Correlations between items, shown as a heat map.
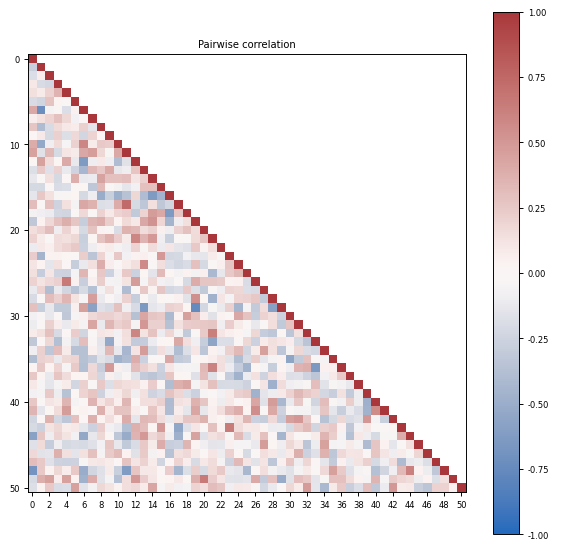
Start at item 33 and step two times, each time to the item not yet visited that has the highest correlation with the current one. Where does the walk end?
11
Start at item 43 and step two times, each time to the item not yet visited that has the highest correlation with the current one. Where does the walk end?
15
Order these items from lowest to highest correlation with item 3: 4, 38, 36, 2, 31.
2, 38, 31, 36, 4
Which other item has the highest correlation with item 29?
6
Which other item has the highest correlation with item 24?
13
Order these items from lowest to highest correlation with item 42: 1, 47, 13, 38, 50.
38, 1, 47, 13, 50
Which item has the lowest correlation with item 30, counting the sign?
35
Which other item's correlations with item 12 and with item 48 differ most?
0
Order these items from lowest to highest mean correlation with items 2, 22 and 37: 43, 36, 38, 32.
38, 43, 32, 36
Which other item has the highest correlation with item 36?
21
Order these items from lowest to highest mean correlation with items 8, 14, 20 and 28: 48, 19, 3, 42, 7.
48, 3, 7, 42, 19
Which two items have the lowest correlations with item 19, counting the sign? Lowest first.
29, 16
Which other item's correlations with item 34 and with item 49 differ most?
20
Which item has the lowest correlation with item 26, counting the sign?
39
